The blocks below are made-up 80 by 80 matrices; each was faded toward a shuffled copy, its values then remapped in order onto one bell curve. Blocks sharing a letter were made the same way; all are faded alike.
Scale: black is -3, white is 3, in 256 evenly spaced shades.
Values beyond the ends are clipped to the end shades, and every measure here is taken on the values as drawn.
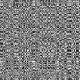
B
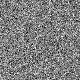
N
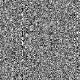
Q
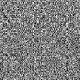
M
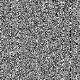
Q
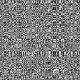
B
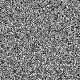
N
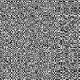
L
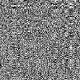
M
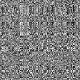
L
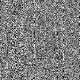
Q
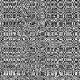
B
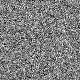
N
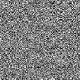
M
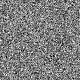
N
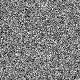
N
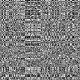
B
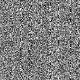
Q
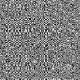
L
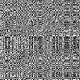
B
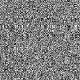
M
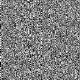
Q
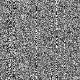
Q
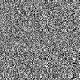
M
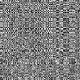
B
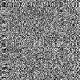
M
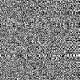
M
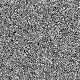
N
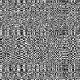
B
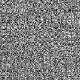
M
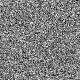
N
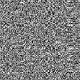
M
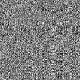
M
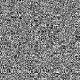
M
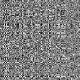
L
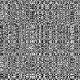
B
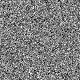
N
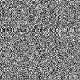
M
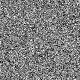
N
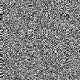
M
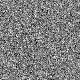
N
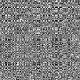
B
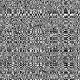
B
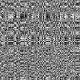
B
